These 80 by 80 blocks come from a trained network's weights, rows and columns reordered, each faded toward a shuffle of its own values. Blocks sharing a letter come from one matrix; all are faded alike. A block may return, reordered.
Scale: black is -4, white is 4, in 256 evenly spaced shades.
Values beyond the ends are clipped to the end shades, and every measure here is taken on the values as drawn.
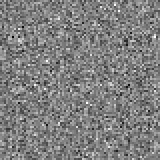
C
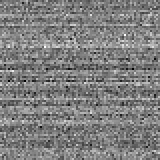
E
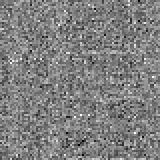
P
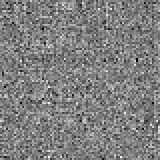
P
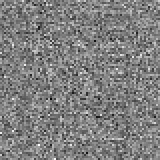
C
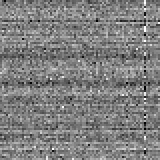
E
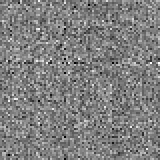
P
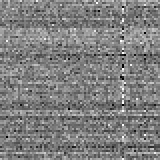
E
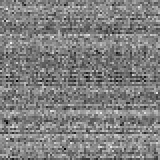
E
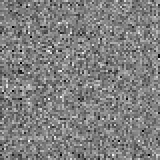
P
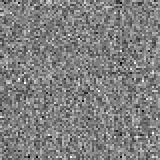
C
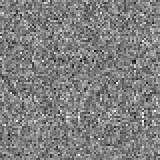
C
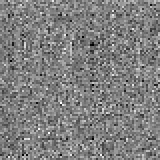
P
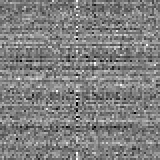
E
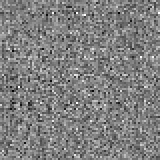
P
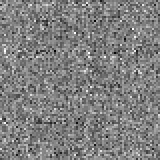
P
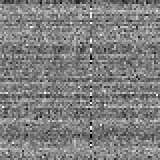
E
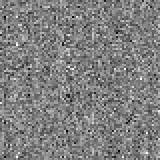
P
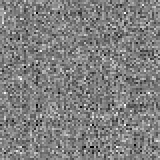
P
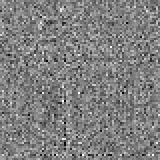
P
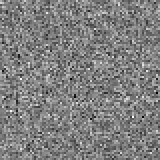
C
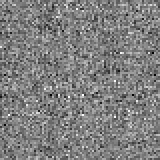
P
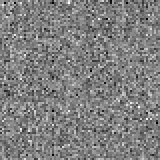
P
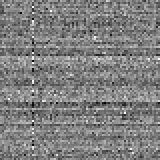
E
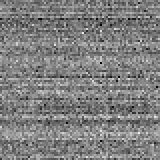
E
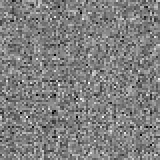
P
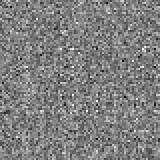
C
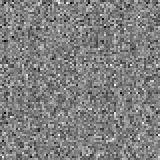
P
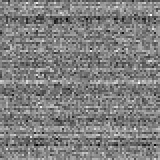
E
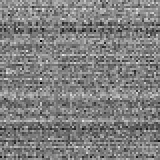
E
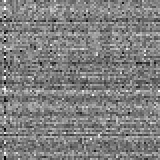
E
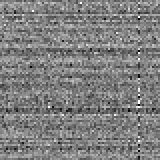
E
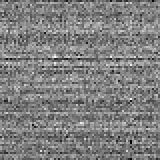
E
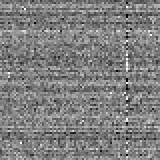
E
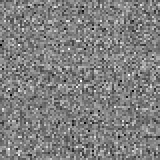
P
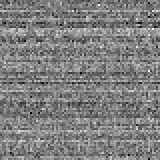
E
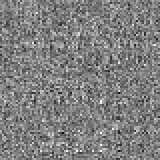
C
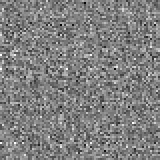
C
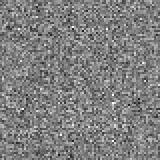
C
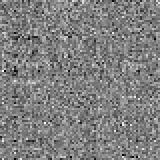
P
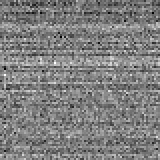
E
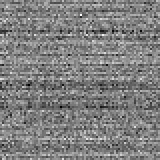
E
